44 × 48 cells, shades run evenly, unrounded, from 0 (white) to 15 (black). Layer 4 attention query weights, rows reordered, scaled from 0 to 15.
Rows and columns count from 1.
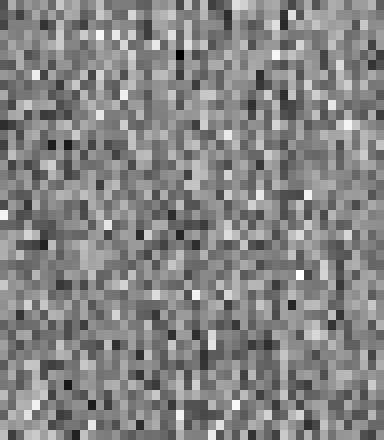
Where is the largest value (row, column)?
6, 23
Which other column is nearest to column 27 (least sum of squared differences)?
40
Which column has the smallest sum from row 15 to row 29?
46
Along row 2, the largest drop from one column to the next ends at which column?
37
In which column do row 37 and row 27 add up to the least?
11
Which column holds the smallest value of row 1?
30
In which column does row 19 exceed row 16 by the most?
34
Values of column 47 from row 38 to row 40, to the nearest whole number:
6 3 6
